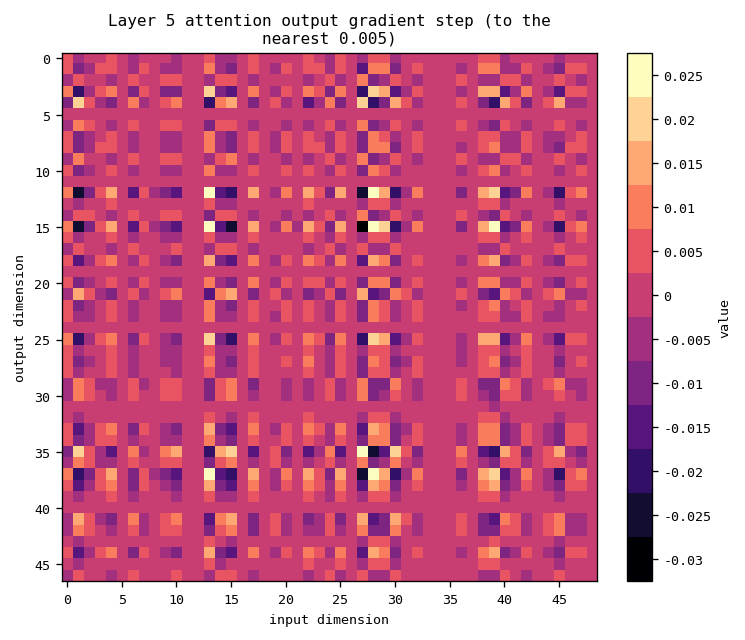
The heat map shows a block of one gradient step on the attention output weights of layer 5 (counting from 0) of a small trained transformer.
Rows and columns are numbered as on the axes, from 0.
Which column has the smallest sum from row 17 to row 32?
27
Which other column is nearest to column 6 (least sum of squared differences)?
10
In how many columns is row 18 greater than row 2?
18
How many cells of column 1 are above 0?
14
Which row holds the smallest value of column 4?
35
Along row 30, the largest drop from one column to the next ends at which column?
28
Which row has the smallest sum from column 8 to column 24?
15
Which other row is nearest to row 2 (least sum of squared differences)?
9
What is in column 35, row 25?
0
